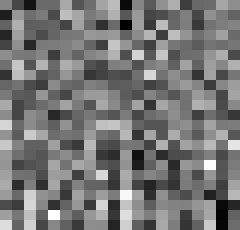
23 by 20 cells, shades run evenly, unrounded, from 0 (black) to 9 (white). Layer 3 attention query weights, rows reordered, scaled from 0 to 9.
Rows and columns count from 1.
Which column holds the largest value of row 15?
20
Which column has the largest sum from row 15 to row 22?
11
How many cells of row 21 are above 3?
13
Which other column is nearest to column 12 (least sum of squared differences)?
14
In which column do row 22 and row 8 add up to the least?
19
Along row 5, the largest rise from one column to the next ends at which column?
10
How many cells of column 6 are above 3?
17
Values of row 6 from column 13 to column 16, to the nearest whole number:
3 7 3 4
